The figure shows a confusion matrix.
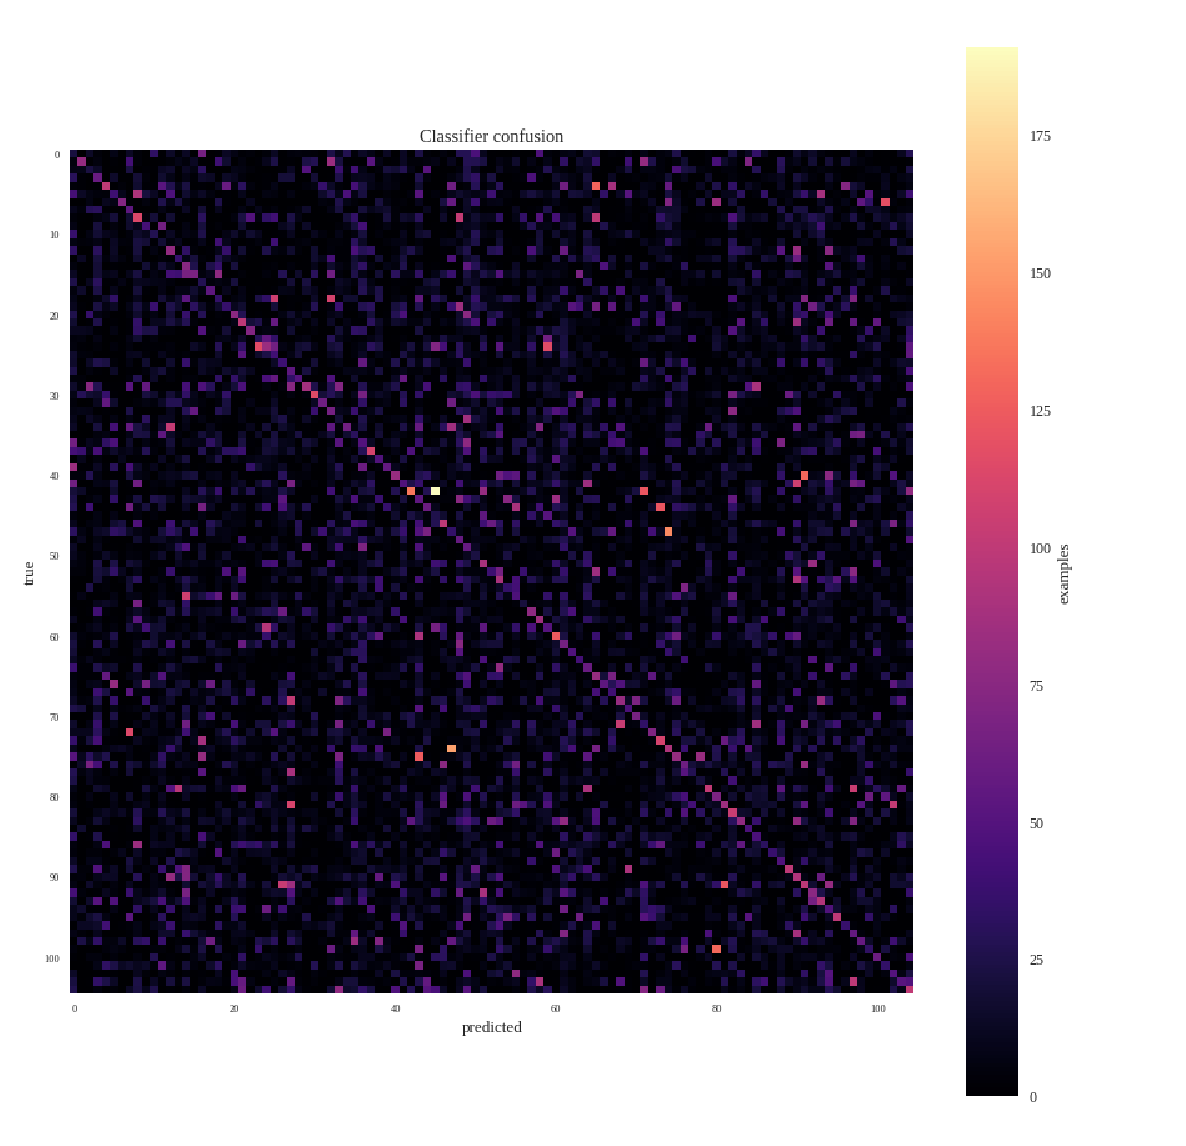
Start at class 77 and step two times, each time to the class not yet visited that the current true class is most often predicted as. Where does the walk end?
104
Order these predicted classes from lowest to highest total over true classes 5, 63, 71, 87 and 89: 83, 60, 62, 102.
102, 83, 62, 60
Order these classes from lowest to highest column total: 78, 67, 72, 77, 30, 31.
31, 77, 78, 72, 30, 67
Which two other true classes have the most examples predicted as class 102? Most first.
81, 46
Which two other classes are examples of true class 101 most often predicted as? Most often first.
43, 11
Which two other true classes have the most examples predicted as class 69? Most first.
89, 5
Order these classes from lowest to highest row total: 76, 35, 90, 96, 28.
96, 28, 35, 76, 90
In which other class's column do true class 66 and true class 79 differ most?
97
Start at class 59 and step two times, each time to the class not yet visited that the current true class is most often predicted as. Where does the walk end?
23
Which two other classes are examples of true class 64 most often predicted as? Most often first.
53, 94
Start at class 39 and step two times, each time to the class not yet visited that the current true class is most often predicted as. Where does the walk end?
16
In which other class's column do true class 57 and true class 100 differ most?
26
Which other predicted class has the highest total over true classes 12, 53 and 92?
90
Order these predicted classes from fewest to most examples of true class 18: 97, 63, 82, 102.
102, 63, 82, 97
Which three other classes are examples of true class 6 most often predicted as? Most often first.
101, 80, 74
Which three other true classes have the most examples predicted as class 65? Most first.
4, 8, 52
